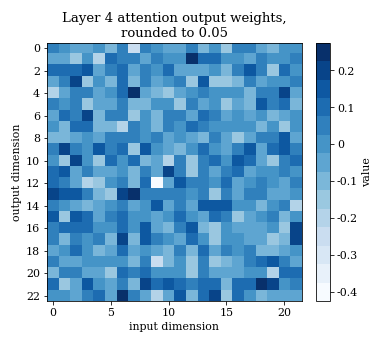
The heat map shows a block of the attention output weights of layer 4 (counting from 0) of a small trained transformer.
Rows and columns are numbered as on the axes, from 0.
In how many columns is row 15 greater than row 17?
10
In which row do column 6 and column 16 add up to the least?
7
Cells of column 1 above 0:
9
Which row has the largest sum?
21
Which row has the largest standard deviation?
12
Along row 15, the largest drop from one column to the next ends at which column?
1
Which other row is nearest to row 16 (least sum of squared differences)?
17
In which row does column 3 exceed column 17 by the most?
6
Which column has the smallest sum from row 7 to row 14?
4
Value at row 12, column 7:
-0.1
